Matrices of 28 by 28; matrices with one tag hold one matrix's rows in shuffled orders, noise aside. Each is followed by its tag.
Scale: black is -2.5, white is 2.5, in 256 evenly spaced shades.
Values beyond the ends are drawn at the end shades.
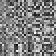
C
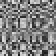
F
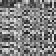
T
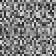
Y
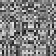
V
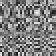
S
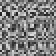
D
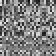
Y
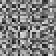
F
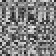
D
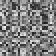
F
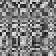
F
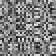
S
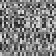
Y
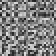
D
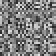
S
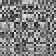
V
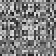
V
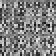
Y
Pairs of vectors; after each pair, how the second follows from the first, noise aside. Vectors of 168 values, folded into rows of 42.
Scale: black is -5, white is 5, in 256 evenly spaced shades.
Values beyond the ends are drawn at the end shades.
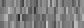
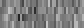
copied.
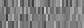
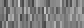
copied.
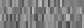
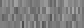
reversed, negated, shrunk.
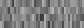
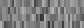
copied.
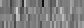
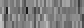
wrapped around.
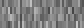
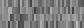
sign-scrambled.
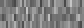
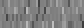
wrapped around, negated, partly zeroed.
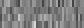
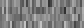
reversed, negated.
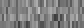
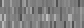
wrapped around, negated, partly zeroed.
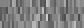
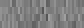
negated, shrunk.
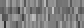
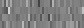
wrapped around, negated, partly zeroed.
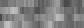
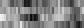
wrapped around, negated, scaled up.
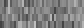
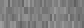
negated, shrunk.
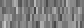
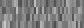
copied.
